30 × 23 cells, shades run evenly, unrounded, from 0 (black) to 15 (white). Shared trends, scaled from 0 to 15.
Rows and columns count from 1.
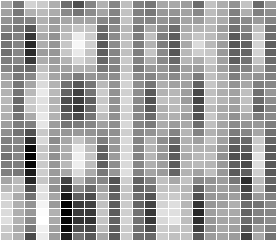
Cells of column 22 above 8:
20
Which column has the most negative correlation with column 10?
2
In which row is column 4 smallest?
7
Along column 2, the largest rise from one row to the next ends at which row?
23
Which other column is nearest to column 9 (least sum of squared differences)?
15
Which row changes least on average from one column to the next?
3
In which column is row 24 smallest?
6
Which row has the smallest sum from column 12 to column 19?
26
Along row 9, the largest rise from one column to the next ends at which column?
4
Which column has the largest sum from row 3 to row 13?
11
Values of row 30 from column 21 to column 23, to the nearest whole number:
4 10 7
